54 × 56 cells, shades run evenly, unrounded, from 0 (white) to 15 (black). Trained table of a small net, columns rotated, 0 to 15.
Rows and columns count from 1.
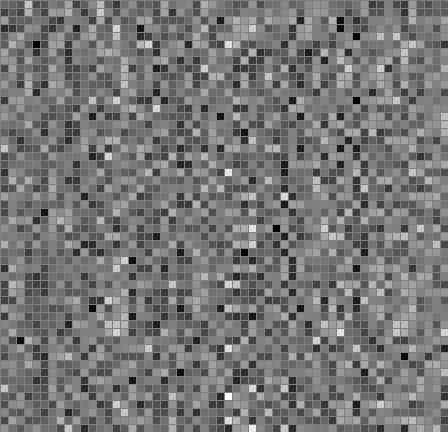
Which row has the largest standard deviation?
6
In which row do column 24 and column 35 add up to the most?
29
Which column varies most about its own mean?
32
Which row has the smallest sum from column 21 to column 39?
50
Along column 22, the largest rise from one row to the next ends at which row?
28
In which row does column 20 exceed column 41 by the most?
41
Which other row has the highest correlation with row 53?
36
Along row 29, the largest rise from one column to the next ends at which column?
35
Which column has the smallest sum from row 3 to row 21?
56
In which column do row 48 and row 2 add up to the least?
13
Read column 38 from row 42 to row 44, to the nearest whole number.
8 9 8
